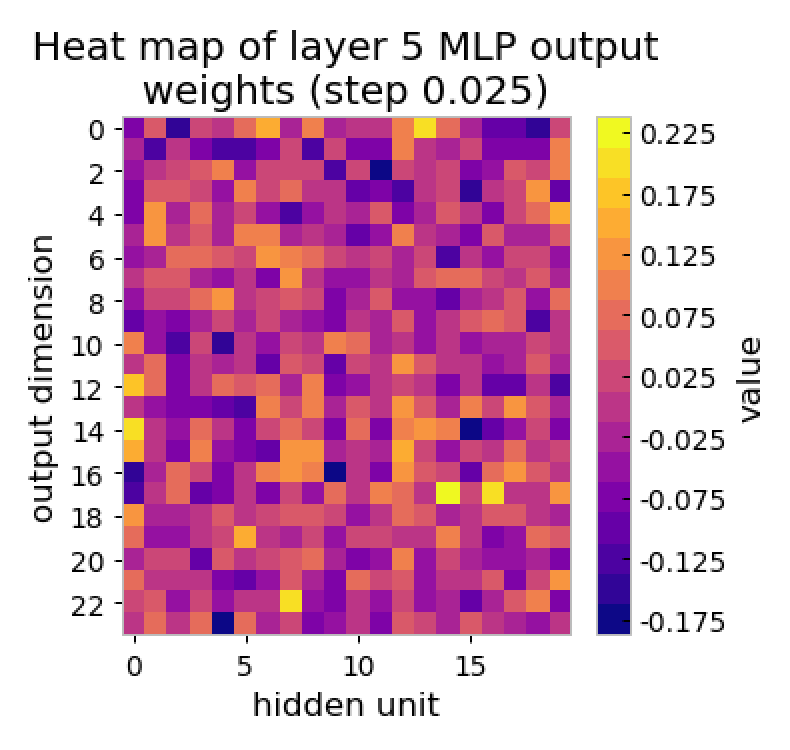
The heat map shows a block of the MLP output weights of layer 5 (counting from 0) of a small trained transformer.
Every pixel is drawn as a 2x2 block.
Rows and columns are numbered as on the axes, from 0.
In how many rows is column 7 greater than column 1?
18
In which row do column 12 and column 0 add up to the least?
3
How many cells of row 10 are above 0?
6
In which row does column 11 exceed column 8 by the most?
17
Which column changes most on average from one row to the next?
19
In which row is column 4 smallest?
23
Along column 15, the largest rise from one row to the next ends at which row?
15
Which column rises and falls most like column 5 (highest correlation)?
1
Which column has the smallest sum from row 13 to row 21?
9
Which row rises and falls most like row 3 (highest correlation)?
22
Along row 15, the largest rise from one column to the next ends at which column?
7
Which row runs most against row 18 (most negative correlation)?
4
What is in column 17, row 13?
0.125
